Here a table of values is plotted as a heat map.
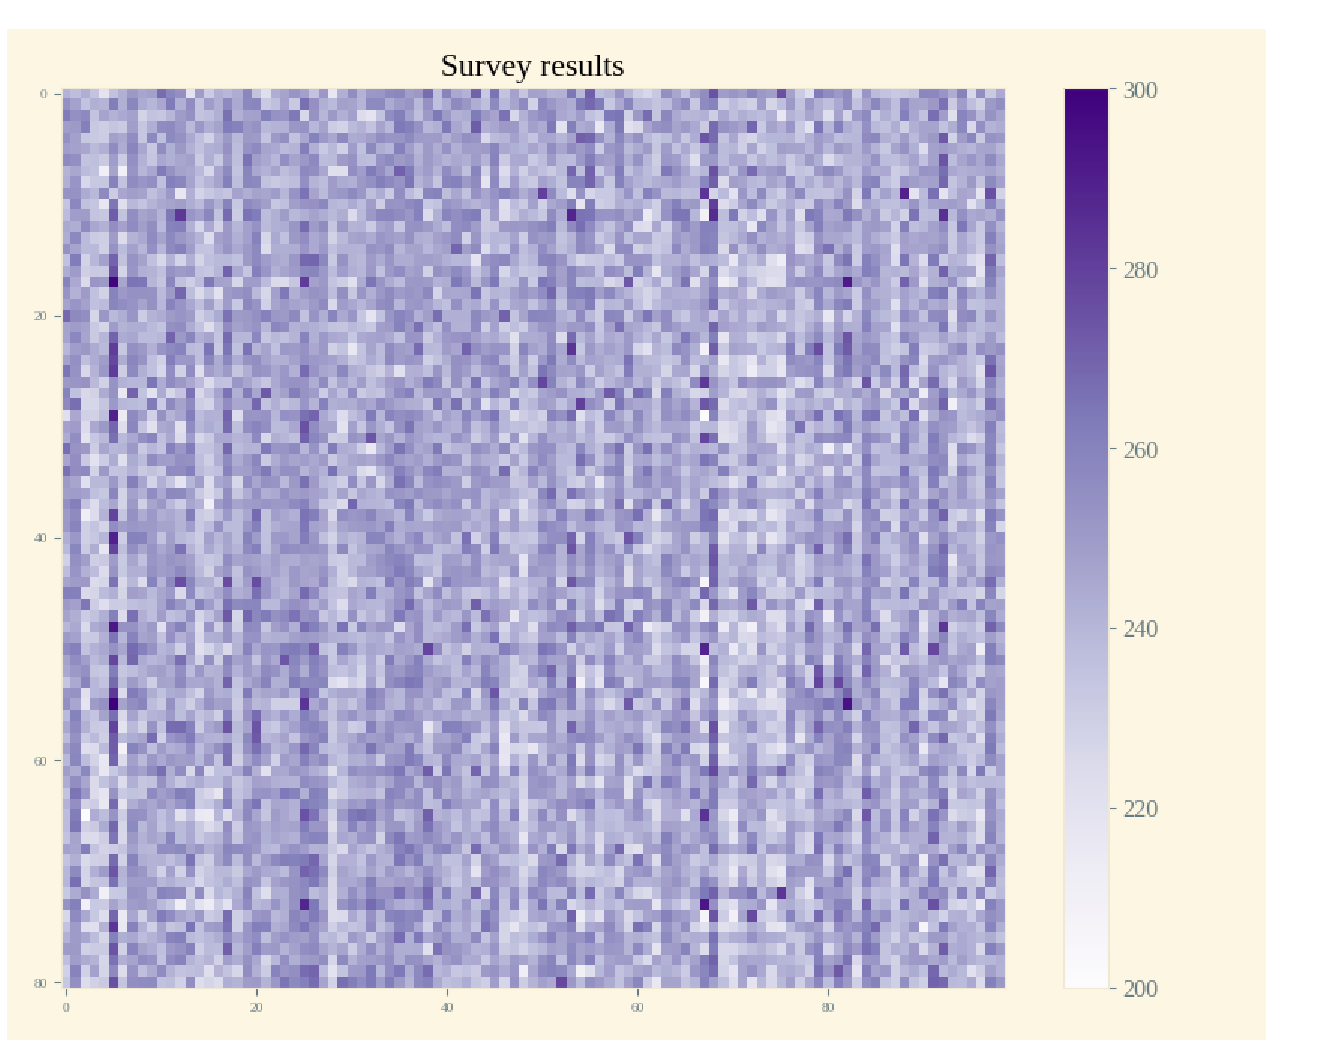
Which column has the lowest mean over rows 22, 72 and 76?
4
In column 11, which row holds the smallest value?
27
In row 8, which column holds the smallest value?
44
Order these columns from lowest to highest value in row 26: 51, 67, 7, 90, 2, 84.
7, 90, 2, 51, 84, 67
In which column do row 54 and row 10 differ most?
72
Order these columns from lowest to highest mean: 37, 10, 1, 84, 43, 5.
10, 43, 37, 1, 84, 5
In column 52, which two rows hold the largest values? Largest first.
80, 69
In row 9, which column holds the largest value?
88
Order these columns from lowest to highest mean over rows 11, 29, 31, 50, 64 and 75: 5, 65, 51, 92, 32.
65, 51, 32, 92, 5
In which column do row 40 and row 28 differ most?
54
